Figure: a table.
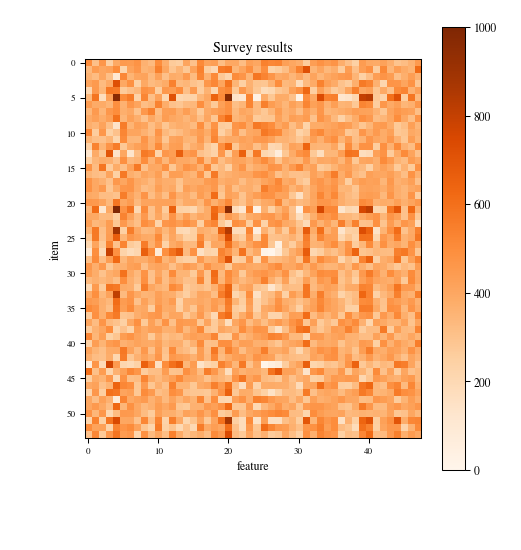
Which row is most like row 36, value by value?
12
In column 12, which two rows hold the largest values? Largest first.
5, 21
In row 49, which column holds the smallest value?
24
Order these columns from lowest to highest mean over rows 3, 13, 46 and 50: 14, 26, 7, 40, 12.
7, 26, 14, 40, 12
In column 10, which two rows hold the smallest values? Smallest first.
27, 43
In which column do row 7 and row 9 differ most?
4
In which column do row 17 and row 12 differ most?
31
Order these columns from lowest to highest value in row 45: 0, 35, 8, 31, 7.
0, 7, 31, 35, 8
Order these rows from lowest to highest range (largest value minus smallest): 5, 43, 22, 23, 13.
23, 22, 13, 43, 5
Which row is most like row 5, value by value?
21
